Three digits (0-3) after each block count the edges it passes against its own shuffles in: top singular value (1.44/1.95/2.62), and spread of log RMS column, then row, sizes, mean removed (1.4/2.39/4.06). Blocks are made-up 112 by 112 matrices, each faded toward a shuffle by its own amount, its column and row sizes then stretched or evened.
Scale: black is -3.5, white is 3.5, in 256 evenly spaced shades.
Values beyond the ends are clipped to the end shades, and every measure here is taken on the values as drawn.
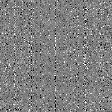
2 2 1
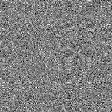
2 0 1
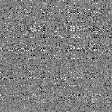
2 1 2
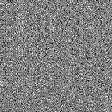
2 0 0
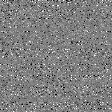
1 0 2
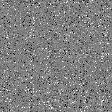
1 1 1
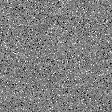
1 0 0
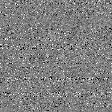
0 0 2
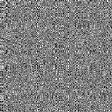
3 2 1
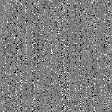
2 2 0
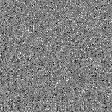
2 0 0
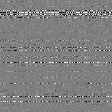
3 0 3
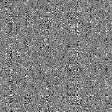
2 2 1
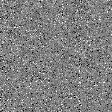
0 1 0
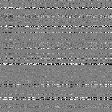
3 1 3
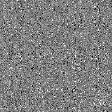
0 2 1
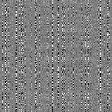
3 3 1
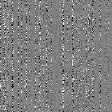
1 3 1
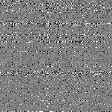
2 1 3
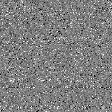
2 0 1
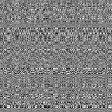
3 0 3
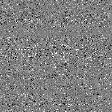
0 1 2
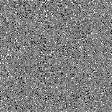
1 1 1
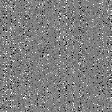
2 2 0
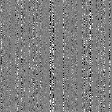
1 3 0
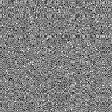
3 0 1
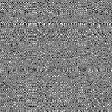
3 0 2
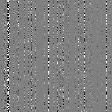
3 3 0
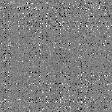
0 2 2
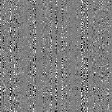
2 3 1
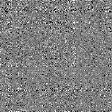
1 2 2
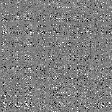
1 2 2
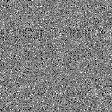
2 1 1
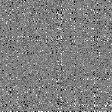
2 2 2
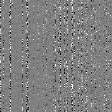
2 3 0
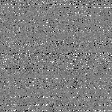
0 1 2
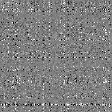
2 2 2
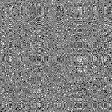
3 1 0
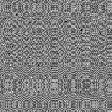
3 0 1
